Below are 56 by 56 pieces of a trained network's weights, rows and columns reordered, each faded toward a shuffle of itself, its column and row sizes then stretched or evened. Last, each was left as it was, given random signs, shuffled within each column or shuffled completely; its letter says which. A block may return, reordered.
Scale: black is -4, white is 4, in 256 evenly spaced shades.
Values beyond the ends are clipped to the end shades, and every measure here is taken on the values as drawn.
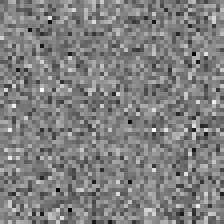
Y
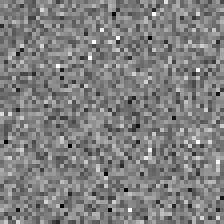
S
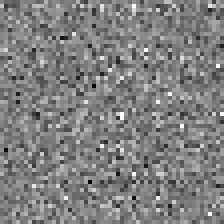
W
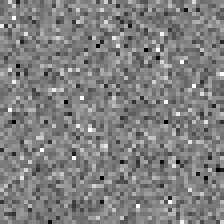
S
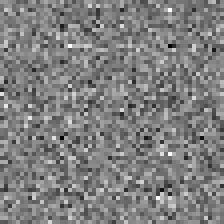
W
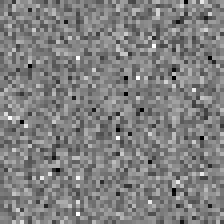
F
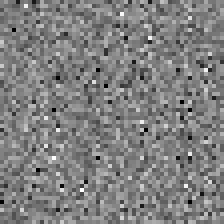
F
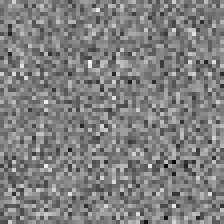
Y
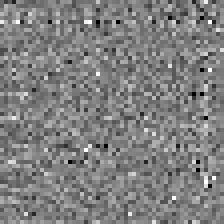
Y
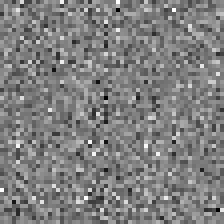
W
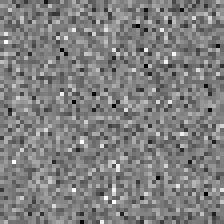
S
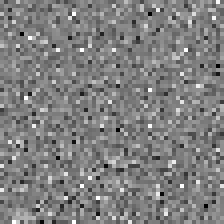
S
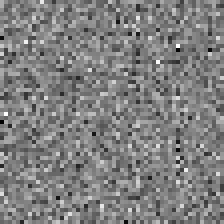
F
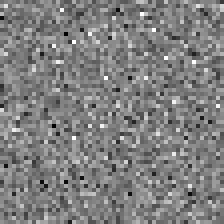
S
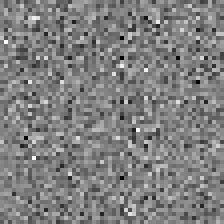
W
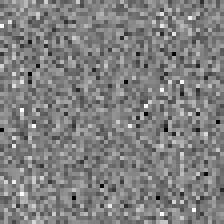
F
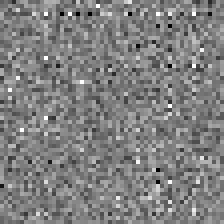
W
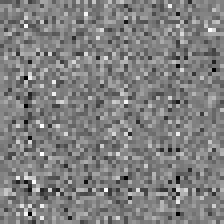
W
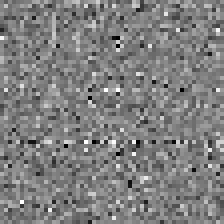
W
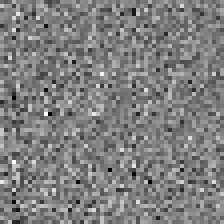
W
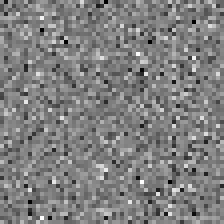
F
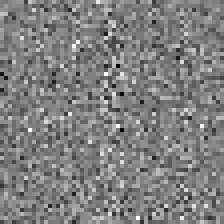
F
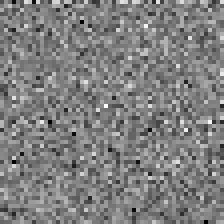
W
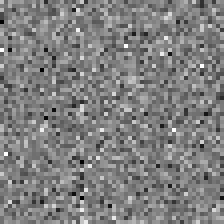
F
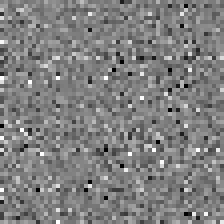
W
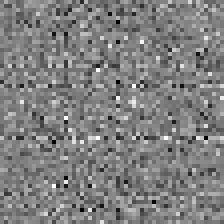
Y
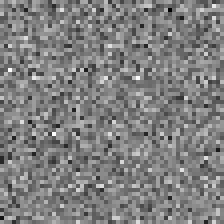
W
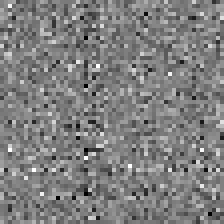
W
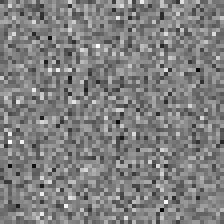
F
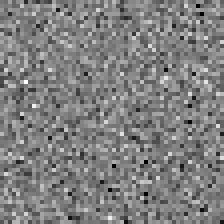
S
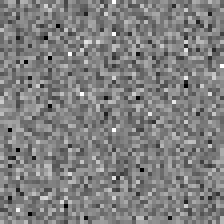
F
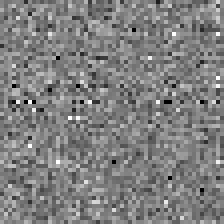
Y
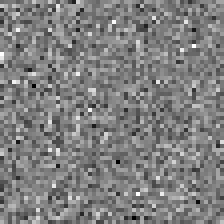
F
